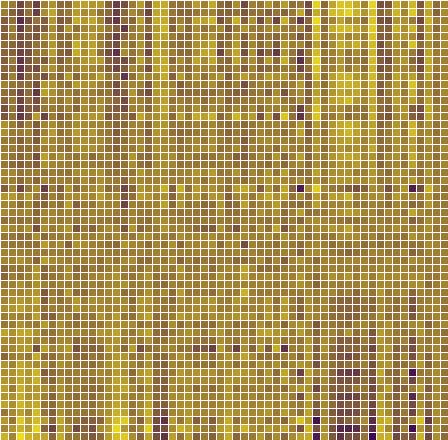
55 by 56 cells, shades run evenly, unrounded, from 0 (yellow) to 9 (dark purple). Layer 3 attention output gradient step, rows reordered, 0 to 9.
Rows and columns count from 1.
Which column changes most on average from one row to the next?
38
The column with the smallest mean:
40
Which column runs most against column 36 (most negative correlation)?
17
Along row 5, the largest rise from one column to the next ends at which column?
48
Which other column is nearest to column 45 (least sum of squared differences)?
43
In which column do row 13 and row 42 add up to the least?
44
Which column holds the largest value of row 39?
52
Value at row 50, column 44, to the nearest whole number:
7
